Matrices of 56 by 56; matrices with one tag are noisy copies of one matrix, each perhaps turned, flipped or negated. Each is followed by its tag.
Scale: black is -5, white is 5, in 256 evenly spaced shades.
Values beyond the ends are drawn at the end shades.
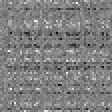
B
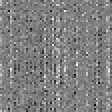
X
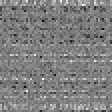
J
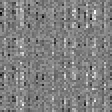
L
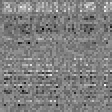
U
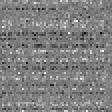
B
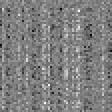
B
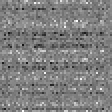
B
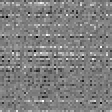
X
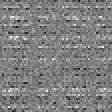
L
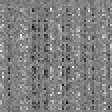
B
